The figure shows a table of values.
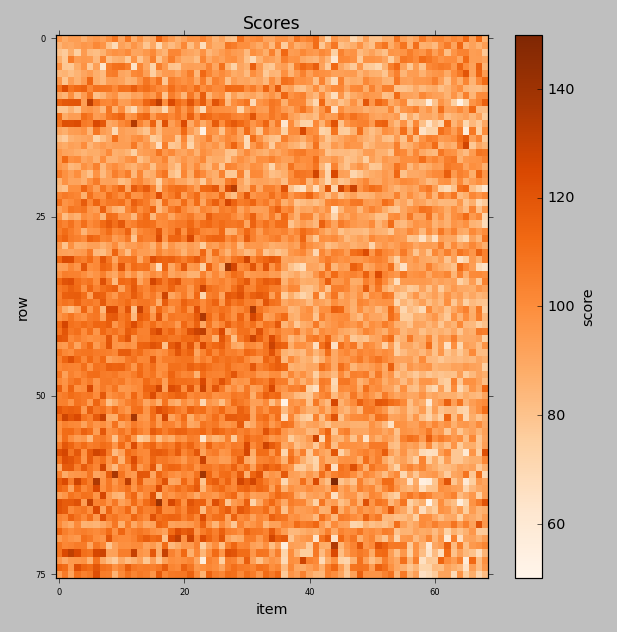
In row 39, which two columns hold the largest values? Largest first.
23, 31
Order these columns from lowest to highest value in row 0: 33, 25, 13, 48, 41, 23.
48, 25, 33, 13, 23, 41
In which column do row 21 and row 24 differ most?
45
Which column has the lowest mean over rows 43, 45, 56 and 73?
65
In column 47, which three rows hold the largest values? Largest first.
21, 60, 32
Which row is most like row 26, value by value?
46
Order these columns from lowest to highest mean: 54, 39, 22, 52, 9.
54, 39, 52, 9, 22
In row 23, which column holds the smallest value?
67
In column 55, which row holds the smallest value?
32
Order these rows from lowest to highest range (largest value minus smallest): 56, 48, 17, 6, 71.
17, 6, 48, 56, 71
